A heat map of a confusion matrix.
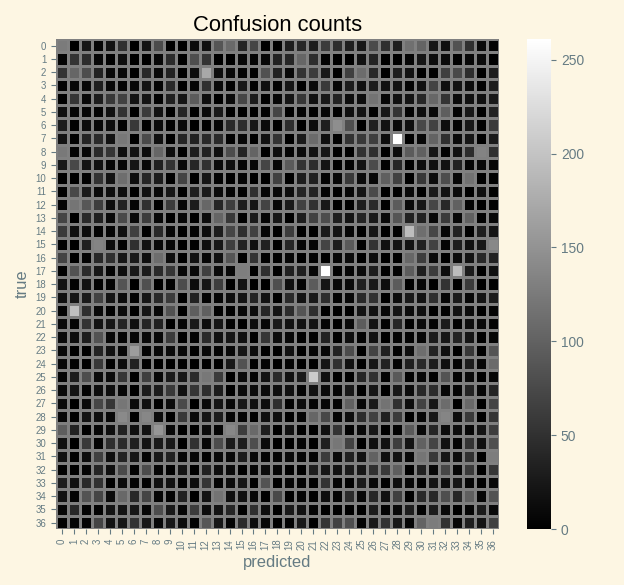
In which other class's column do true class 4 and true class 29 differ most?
8
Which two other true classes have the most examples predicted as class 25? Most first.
2, 21
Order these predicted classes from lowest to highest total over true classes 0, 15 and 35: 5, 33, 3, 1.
1, 5, 33, 3
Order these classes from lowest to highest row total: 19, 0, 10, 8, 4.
19, 10, 4, 8, 0
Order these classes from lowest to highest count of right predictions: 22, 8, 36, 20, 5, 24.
24, 22, 5, 36, 20, 8
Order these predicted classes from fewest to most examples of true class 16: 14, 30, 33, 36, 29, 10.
10, 33, 36, 30, 14, 29
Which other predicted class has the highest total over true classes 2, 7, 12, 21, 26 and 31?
28
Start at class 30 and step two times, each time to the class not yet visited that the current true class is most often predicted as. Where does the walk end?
6
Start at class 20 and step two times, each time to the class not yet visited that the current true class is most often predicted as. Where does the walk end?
11
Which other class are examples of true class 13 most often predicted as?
34
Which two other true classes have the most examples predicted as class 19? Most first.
9, 14
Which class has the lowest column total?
35
